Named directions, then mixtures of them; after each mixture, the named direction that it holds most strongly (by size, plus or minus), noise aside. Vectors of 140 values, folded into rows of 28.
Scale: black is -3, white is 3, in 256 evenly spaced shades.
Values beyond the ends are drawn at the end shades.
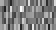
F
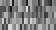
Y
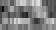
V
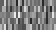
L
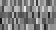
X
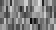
Y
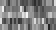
V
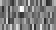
F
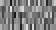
F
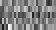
X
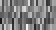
X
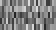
X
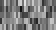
L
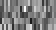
L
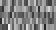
X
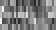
V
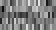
X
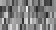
Y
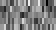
F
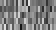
L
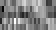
V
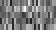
X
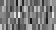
L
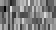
F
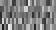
X
